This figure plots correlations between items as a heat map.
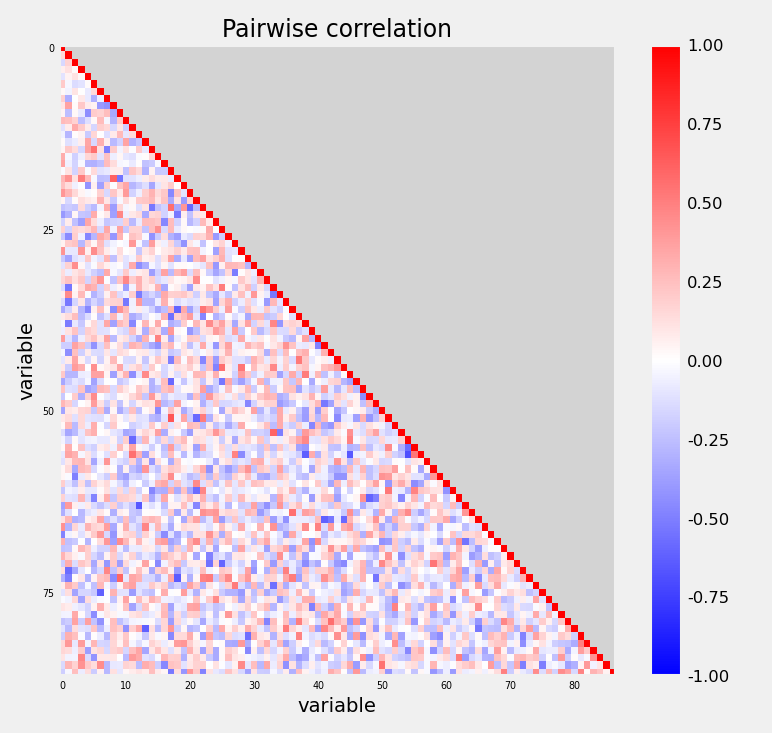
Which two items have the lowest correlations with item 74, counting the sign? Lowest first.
33, 53
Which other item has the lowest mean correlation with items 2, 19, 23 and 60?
71
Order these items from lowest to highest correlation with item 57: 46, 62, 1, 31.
62, 1, 46, 31
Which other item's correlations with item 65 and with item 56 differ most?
45
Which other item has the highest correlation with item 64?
36
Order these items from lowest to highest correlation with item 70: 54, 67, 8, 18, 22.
67, 54, 22, 18, 8
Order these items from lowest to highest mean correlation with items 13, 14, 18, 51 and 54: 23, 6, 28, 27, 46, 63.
23, 46, 27, 6, 63, 28
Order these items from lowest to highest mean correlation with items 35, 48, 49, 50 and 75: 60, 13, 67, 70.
13, 70, 67, 60
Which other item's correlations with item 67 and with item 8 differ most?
18
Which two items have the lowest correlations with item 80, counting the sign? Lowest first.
13, 65
